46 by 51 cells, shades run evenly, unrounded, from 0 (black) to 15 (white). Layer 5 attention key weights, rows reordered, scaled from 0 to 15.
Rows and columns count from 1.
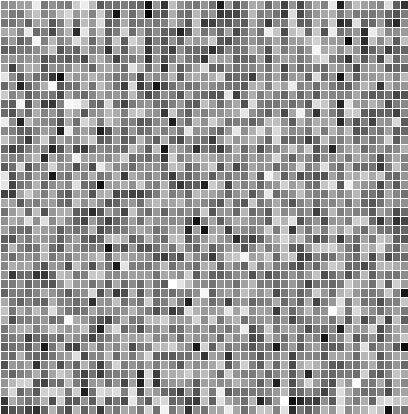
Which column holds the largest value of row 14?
1
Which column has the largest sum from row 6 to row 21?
35
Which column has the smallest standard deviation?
33
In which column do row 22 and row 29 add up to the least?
2
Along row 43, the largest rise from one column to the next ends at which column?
19
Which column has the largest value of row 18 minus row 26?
26
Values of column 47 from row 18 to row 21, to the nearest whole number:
8 7 10 8
